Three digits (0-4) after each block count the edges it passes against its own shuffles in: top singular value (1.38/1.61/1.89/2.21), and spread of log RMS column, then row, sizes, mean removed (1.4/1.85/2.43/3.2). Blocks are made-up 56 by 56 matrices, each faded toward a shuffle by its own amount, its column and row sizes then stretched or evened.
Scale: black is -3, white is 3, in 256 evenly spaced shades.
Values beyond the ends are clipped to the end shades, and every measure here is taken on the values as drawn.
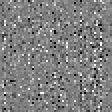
0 3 0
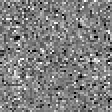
1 1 1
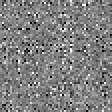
2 2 2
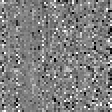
1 4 0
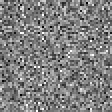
3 1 0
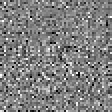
3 1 2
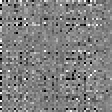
4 3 3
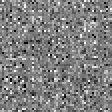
1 2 2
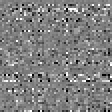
2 2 4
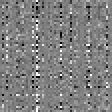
4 4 2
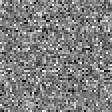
2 0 1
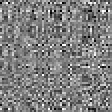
4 3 3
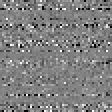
1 0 4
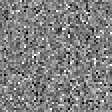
1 1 0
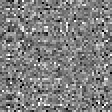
3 2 1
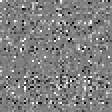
2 2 2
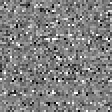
0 0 3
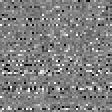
3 0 4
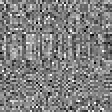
4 0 0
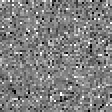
1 1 1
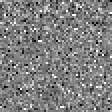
0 0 1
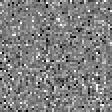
1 1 0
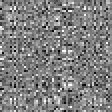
4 3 1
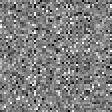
4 2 0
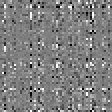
4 4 3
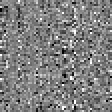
2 3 0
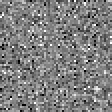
0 2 1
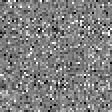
2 0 1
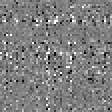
2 3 3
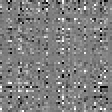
2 4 3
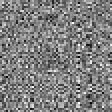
4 2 0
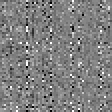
3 3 1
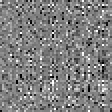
4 3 1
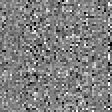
2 3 0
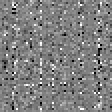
0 3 2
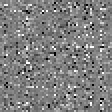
0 3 1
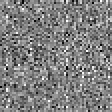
3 1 1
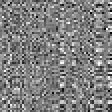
4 3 0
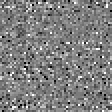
0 0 2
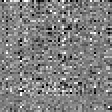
3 3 3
